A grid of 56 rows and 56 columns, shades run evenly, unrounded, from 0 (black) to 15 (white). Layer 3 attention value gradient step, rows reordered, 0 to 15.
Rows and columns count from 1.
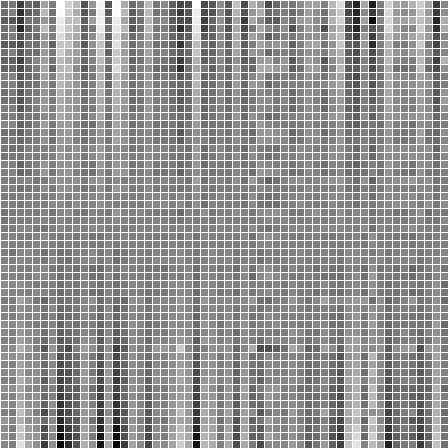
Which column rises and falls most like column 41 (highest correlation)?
37
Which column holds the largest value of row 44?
23
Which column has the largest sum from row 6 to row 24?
15
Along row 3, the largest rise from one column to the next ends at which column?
25
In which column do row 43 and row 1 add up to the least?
47
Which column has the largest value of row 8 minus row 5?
34
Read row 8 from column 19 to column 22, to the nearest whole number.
9 7 7 6
